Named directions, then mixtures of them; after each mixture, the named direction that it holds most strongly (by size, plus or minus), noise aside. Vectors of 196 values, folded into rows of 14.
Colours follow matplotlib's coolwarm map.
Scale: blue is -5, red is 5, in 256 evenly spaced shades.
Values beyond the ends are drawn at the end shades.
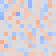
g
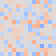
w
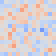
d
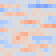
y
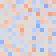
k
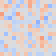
g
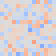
w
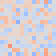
w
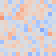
d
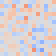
k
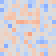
g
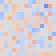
g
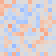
d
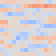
y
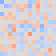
d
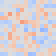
d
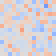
k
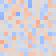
g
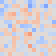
g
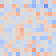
k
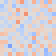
w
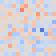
d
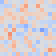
d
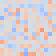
g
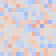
w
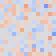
k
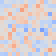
d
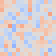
d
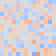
w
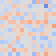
w
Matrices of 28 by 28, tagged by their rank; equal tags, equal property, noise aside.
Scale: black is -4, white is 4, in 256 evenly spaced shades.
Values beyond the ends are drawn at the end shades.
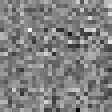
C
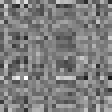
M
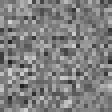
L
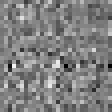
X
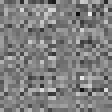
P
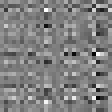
M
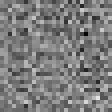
L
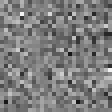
L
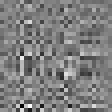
M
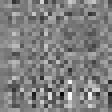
P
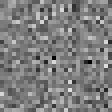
L
